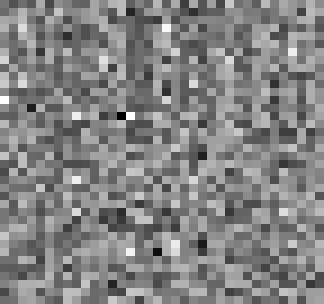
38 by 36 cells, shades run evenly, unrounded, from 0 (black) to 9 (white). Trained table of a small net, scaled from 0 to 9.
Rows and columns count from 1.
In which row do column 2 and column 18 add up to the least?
32
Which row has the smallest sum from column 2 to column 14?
34
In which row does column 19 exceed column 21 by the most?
4
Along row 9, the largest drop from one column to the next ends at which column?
13
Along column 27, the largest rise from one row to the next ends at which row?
17
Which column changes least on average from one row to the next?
7
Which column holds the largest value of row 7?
33
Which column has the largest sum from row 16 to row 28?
25
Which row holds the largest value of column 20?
31
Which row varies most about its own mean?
15
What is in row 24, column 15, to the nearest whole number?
4
